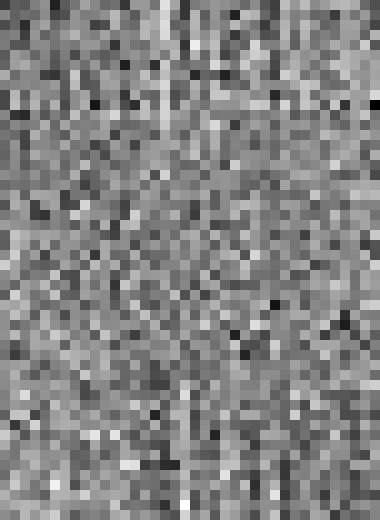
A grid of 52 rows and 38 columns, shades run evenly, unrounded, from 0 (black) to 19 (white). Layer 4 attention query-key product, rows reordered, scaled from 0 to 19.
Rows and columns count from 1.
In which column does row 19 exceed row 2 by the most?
24
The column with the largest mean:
2
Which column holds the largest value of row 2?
17
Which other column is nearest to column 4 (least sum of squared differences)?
32
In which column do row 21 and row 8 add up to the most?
29
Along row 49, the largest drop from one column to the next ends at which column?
26
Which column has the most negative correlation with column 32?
10
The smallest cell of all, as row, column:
11, 38
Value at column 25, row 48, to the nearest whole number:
7
